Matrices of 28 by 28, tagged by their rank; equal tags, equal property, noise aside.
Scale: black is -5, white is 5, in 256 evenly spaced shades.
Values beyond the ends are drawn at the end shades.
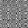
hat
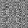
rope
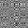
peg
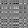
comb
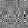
peg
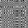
peg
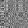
hat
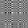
comb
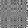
peg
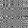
hat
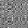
rope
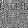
rope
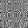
hat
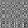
peg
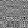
hat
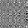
peg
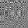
hat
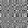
peg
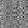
hat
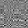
hat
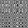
peg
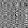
hat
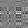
comb
